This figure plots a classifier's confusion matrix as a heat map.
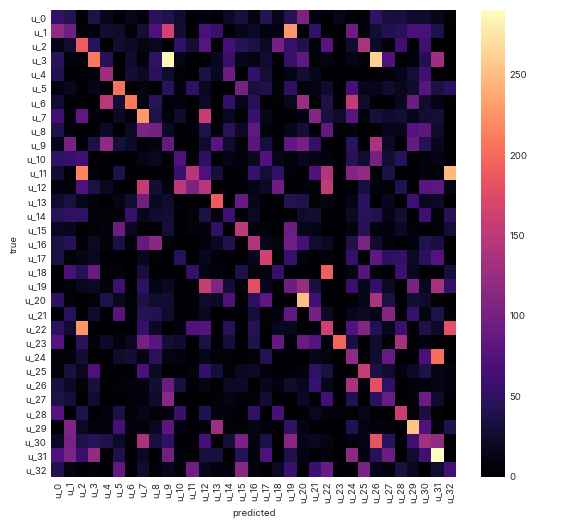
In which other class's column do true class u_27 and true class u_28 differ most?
u_9
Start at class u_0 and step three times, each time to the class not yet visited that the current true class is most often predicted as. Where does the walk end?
u_24
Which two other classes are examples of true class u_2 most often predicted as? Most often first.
u_25, u_18
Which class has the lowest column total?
u_23
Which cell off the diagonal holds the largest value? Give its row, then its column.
u_3, u_9
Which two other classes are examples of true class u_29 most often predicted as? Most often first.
u_13, u_1
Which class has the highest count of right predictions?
u_31
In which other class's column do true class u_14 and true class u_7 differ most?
u_12
